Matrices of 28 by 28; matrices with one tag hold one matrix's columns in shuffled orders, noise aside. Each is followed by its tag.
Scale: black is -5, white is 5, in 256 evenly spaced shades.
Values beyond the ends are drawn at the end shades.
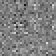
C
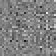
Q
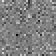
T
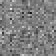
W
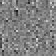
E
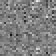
T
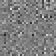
T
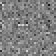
C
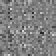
W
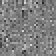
E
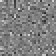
T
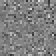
T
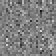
E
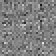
C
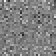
T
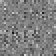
W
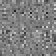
W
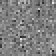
E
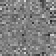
T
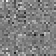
T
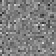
C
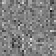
E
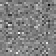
C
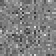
W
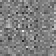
Q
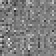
E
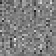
E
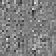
E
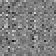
Q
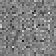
Q
